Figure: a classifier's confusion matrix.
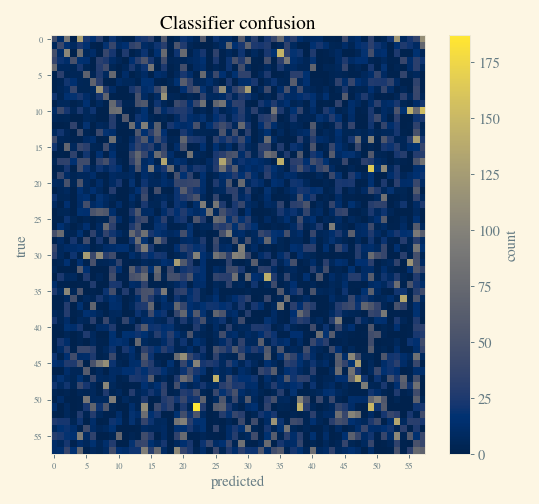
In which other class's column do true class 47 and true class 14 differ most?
25
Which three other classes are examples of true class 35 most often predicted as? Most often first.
2, 17, 49
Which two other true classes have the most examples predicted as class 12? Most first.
27, 32
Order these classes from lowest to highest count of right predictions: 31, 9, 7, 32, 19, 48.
32, 19, 31, 9, 48, 7
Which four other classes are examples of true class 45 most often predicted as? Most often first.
47, 8, 22, 7
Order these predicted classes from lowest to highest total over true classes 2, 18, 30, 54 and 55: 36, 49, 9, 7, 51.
9, 7, 36, 51, 49
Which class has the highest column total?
56
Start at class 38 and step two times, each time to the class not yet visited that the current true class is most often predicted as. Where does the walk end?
22
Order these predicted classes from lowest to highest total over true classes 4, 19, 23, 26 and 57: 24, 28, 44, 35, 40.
24, 44, 28, 35, 40
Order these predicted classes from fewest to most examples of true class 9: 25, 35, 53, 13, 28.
35, 53, 28, 13, 25
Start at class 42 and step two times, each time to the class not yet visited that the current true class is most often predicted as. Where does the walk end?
16
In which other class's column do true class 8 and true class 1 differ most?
17
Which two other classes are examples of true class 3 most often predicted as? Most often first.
36, 30
